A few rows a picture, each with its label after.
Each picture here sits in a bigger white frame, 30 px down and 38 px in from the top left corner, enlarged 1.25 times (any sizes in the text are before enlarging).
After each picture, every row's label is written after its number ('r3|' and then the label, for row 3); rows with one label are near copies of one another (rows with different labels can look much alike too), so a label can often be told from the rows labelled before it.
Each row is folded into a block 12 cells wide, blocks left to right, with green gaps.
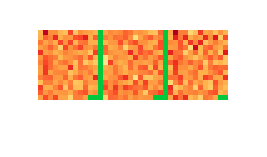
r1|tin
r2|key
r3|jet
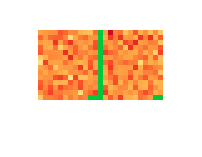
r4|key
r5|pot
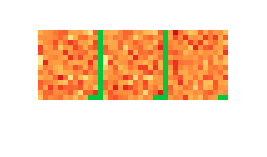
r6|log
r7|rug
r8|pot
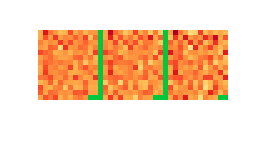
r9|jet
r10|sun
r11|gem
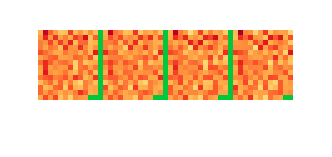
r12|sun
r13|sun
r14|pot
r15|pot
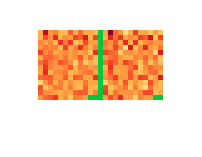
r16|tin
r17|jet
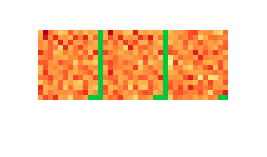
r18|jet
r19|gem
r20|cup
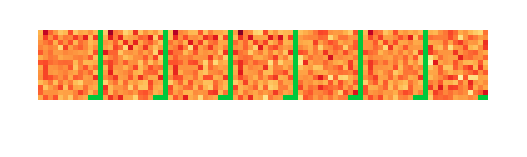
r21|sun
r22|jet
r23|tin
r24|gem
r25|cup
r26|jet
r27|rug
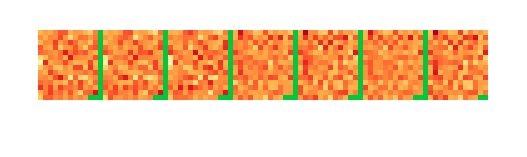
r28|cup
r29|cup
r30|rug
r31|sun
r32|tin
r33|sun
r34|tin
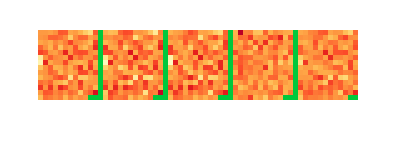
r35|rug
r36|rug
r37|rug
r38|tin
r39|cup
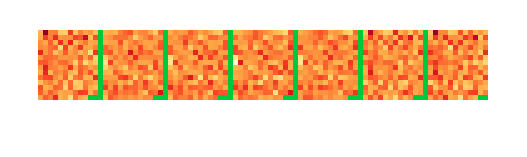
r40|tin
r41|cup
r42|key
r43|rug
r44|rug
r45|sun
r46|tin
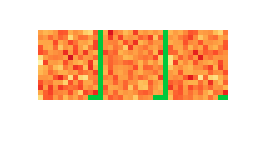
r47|cup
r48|jet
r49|cup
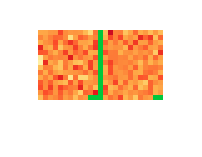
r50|log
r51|pot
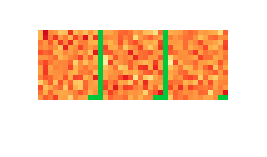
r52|sun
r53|rug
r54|rug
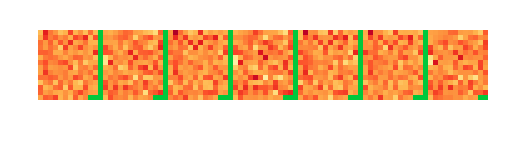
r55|sun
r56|rug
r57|jet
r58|log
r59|tin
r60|gem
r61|log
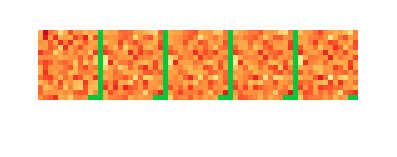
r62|jet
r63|rug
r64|cup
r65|rug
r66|log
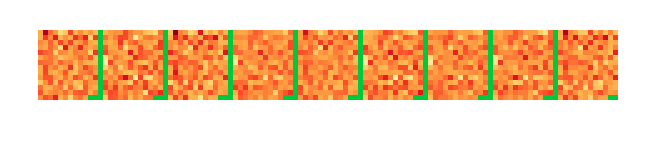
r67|jet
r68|key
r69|sun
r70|rug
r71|jet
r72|cup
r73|key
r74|log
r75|sun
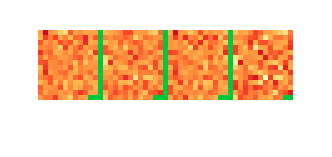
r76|gem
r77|cup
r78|pot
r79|key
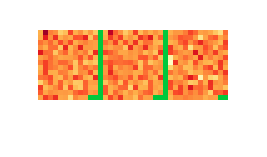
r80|jet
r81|sun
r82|log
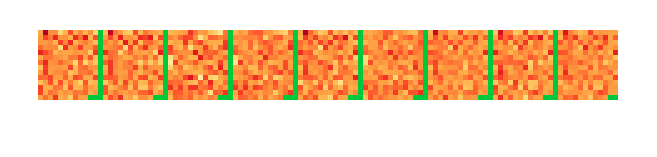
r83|pot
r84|tin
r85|key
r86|rug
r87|sun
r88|cup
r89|gem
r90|sun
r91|gem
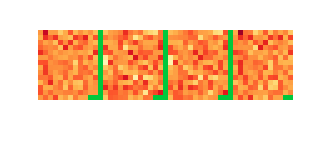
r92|pot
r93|key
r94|rug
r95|pot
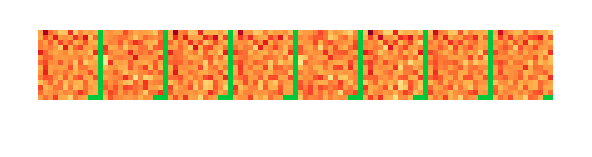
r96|gem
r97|log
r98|gem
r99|pot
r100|key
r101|gem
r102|tin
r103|tin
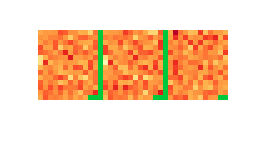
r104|log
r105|rug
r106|tin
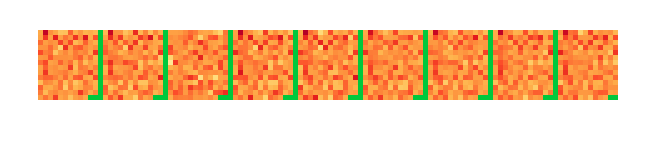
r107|gem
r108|sun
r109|log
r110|gem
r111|jet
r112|jet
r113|sun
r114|tin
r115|pot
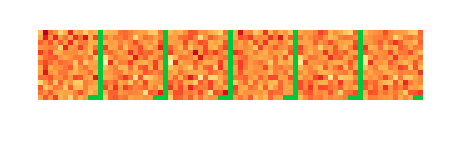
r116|sun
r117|rug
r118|cup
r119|pot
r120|key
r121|log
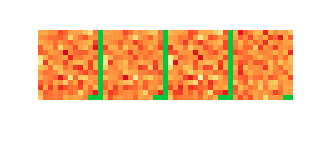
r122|rug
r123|log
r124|log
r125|sun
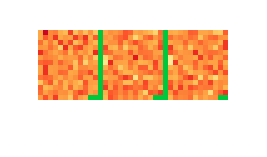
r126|gem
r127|log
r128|rug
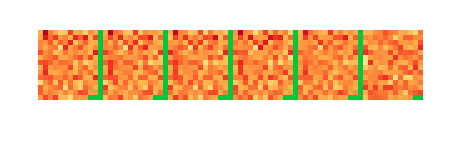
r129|sun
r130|tin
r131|tin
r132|pot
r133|tin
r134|rug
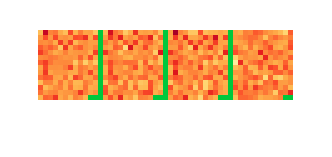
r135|tin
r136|jet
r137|gem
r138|rug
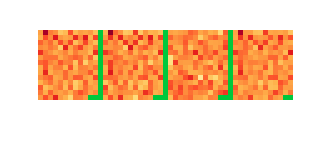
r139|gem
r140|gem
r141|key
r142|gem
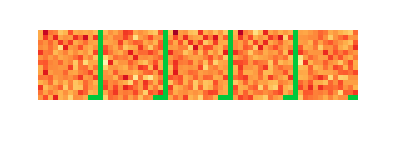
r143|gem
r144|cup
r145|gem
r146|jet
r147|rug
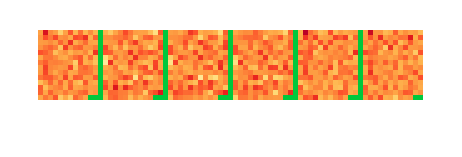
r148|pot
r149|rug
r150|log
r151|rug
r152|jet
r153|gem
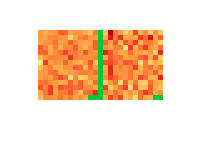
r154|cup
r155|sun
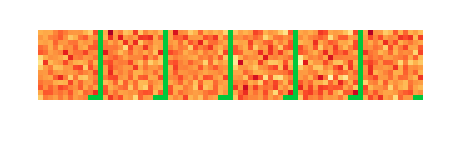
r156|cup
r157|tin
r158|pot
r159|cup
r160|cup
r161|tin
